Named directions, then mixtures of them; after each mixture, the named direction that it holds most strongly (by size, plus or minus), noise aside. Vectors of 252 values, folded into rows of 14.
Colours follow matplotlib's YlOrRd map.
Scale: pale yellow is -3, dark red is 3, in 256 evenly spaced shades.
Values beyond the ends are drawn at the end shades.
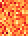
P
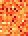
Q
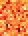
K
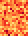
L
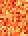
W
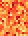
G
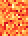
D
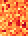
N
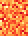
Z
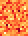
K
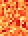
N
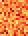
P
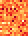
Q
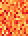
P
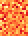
Z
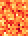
K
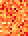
Q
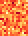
W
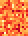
K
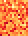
D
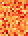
L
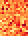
N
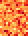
L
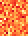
P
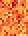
G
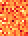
Q
